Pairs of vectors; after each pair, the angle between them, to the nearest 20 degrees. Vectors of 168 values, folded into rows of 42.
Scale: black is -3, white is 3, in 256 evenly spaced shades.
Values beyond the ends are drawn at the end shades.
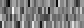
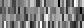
120 degrees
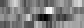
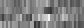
140 degrees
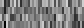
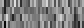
20 degrees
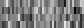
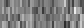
160 degrees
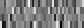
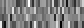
20 degrees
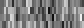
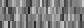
140 degrees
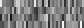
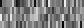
160 degrees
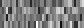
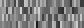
140 degrees
